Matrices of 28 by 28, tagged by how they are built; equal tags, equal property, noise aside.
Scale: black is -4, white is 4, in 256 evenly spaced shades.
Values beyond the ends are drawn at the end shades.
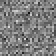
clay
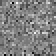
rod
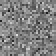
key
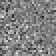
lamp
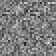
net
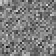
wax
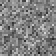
wax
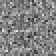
key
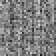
clay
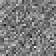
wax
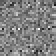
rod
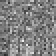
clay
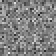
net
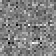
rod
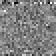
rod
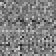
net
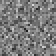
net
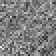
wax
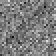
wax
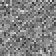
wax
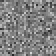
key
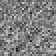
wax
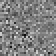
lamp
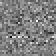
rod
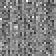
clay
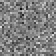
clay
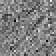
wax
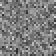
key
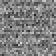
clay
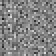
key
